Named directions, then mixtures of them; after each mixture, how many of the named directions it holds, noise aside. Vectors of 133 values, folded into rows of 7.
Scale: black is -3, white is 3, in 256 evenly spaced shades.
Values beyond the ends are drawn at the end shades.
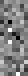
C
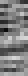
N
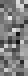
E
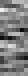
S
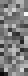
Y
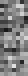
two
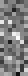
two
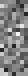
two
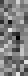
two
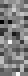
three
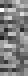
three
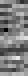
one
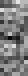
four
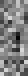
two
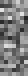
four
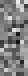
one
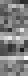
three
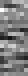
one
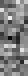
three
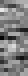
one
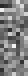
four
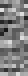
three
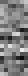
three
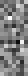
two
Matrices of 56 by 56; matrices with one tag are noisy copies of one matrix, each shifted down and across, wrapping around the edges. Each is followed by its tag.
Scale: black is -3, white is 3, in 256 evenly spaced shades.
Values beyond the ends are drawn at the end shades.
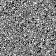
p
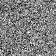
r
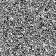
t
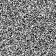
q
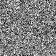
r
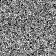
t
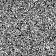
t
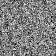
t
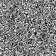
p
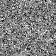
t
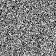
p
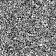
r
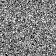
t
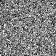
r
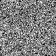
t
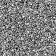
q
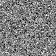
q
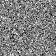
p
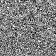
t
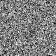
p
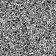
t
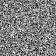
q
